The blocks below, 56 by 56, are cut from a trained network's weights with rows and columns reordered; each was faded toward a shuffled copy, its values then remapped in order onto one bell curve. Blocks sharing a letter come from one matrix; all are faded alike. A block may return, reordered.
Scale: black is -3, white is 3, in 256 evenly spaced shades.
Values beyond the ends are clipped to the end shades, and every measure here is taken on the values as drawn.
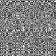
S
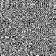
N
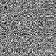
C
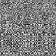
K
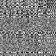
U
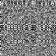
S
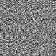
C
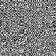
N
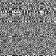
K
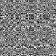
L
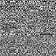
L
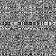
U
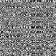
L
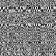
U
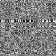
K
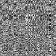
C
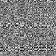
L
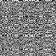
S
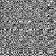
S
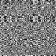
L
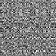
L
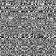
L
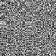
C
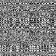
U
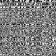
U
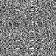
C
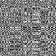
S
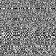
L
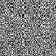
C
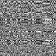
K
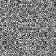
C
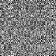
C
